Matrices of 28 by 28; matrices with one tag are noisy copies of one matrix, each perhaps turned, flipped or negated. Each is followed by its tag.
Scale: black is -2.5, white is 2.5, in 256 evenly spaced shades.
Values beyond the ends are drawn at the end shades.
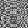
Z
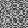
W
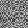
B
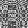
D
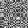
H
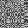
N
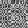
H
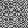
B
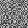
B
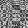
D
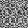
W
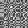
H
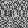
Z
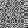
N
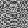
Z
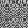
N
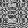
D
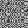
N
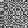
H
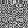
N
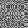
N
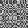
H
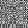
N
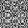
W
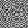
B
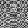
Z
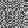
H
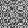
W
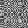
N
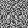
B
